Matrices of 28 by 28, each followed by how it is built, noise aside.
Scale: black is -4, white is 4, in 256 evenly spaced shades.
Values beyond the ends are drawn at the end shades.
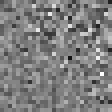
upper triangular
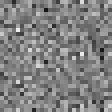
repeating rows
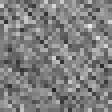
Toeplitz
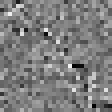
banded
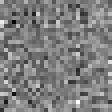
low rank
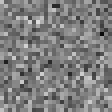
noise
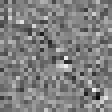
banded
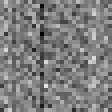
repeating rows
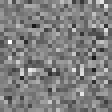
low rank
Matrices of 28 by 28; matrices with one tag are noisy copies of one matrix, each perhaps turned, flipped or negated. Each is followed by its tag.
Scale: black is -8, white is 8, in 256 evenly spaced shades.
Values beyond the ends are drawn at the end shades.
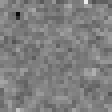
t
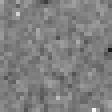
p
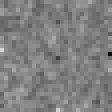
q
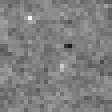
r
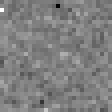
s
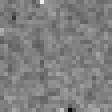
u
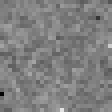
p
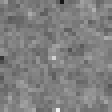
q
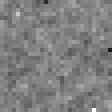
p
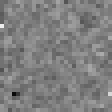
t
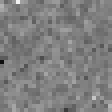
p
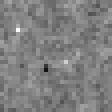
r
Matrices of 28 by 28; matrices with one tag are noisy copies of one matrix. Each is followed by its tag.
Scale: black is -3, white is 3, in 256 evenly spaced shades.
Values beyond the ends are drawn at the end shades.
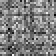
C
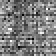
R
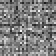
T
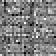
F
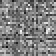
R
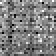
C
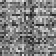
F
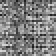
R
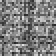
F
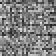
T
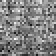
C
